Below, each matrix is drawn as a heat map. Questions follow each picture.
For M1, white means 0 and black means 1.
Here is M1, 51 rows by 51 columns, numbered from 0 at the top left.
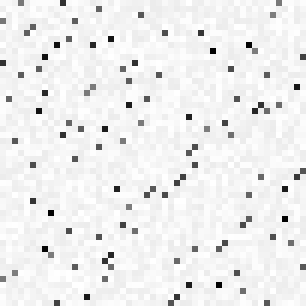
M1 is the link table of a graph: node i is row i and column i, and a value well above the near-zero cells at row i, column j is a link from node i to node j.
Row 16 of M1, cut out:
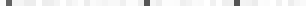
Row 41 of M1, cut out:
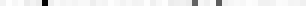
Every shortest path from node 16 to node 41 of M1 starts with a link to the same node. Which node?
node 24
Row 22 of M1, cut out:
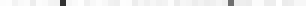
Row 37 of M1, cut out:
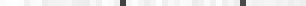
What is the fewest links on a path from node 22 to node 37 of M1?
4
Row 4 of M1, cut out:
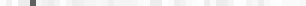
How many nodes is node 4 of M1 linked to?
1
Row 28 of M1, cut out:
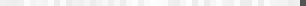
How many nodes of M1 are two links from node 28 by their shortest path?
2
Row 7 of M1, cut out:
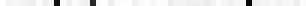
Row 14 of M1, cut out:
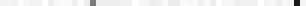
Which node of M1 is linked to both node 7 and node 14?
node 15
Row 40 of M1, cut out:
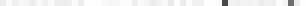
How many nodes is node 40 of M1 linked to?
2
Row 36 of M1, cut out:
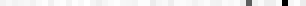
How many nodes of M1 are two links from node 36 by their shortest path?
3
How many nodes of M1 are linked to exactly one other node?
12
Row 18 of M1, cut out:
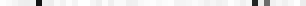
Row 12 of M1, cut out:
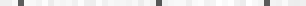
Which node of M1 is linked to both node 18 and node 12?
node 44
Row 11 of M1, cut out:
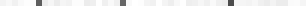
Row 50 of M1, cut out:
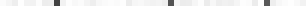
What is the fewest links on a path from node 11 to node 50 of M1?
4
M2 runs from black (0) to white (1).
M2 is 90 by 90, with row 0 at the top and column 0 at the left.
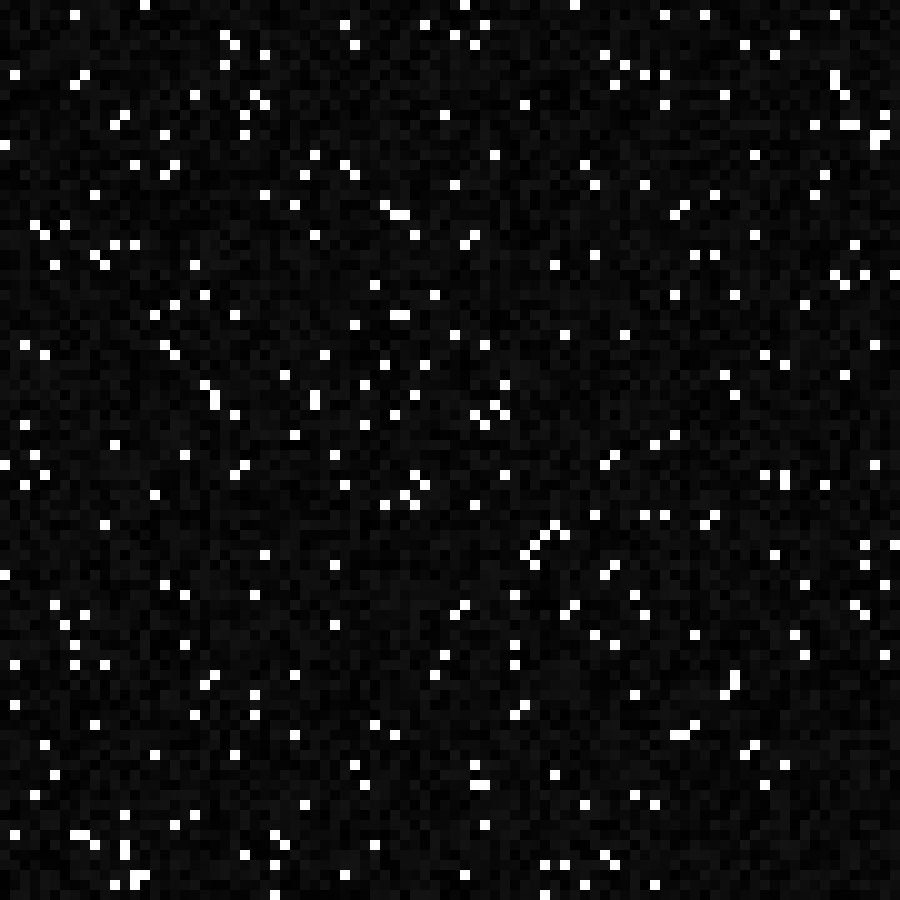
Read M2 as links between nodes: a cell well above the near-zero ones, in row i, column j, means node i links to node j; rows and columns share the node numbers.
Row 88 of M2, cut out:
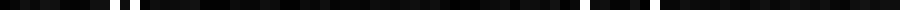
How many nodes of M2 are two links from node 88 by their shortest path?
6
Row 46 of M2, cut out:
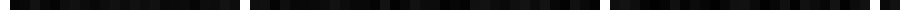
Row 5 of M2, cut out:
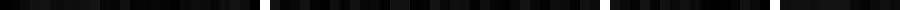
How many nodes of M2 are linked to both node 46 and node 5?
1
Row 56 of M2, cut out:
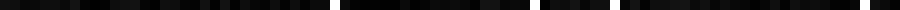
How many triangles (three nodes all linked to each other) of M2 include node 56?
1
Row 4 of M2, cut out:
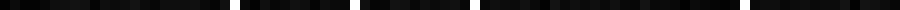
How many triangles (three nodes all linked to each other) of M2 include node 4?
1
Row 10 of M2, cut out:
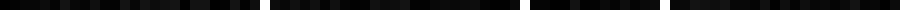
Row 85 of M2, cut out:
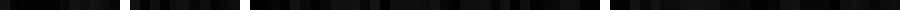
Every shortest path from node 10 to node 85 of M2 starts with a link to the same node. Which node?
node 26
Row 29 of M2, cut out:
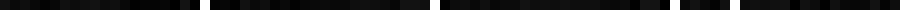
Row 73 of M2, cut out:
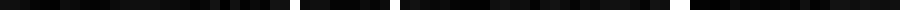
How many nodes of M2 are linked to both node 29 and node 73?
1
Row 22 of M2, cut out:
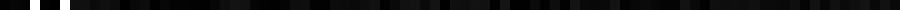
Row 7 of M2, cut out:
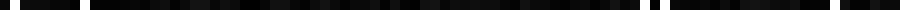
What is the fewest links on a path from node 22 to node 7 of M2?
5
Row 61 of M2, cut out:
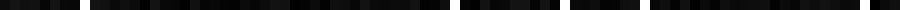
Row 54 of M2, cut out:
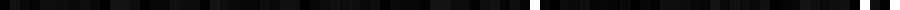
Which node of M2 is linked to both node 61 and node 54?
node 86
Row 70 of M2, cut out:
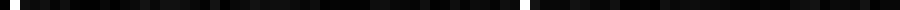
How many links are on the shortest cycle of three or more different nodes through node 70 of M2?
5
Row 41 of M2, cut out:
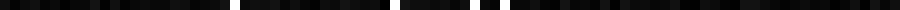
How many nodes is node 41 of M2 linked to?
4
